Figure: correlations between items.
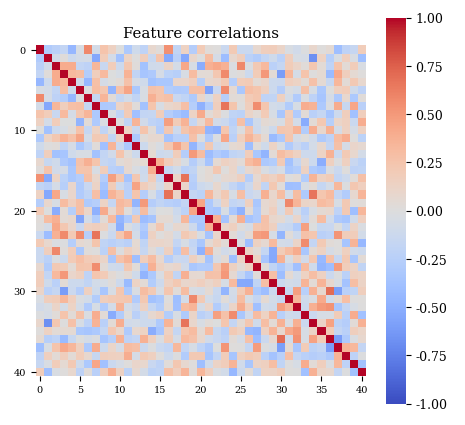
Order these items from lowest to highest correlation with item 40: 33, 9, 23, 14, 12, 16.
33, 14, 23, 12, 16, 9
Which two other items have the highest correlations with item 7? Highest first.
23, 27
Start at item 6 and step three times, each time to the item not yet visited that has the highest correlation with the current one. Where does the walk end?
18
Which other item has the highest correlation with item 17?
12
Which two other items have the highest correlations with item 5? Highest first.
23, 11
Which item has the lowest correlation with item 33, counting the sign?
9
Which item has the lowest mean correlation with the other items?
1
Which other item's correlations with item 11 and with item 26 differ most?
30
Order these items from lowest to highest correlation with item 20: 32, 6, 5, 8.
32, 6, 5, 8
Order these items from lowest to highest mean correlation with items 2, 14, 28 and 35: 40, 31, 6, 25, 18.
6, 40, 31, 25, 18
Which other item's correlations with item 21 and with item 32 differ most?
10
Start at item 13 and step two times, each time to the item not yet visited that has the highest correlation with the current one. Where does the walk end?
31
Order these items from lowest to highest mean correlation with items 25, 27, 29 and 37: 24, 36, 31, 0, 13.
36, 13, 0, 31, 24
